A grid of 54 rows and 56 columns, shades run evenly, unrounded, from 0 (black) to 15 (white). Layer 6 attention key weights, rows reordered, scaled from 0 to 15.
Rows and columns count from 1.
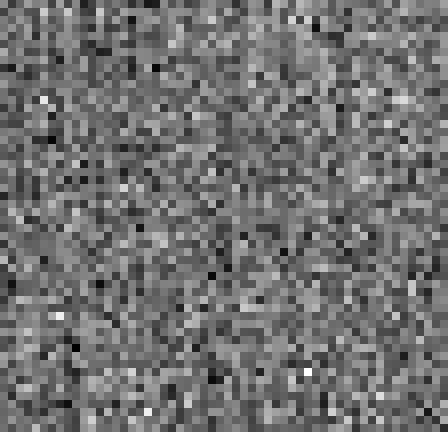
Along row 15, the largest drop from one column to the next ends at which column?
7
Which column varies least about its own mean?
15
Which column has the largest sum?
39
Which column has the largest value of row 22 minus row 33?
6
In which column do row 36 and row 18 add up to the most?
52
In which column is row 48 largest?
37
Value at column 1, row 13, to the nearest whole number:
7
